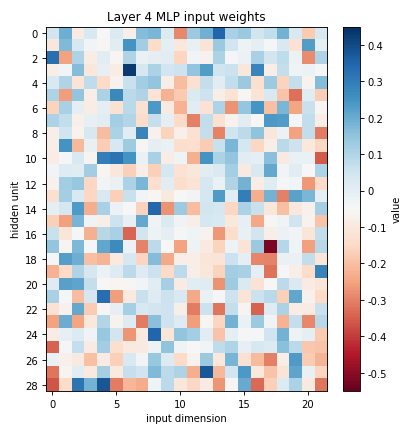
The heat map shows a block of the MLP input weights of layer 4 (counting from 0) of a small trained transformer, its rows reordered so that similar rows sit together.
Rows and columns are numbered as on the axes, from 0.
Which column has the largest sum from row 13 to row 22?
2
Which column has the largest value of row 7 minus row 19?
17
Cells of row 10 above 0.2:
4
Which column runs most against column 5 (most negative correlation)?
19
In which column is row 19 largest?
21
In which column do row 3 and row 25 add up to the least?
0
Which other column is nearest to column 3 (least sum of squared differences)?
9
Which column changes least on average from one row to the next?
14
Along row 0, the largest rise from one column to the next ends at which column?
11
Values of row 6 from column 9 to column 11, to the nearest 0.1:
-0.1 -0.2 0
